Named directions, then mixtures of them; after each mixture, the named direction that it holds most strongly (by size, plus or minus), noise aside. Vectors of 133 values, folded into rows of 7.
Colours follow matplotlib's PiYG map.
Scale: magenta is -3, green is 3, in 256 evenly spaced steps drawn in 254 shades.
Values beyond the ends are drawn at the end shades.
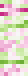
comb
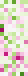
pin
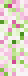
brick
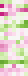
comb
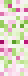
brick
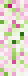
brick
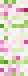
comb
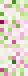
brick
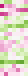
comb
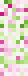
comb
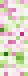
pin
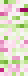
comb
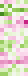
comb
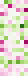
comb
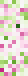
brick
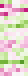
comb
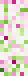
pin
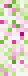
brick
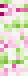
comb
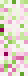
pin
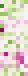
pin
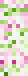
comb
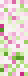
pin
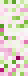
pin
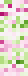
comb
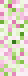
brick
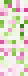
brick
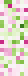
brick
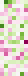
pin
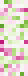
pin
